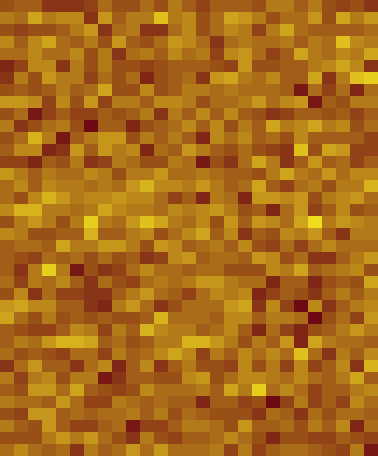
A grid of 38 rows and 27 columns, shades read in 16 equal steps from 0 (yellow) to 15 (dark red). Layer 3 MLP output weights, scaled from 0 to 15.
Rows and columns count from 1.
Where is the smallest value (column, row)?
23, 19
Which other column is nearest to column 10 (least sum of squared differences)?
2
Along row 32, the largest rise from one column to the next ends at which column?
8
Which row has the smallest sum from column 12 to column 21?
29
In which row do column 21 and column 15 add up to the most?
14
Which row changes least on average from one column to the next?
1
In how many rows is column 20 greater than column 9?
18
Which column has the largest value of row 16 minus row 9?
21
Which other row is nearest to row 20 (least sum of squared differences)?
15
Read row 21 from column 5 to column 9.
4 7 7 5 5
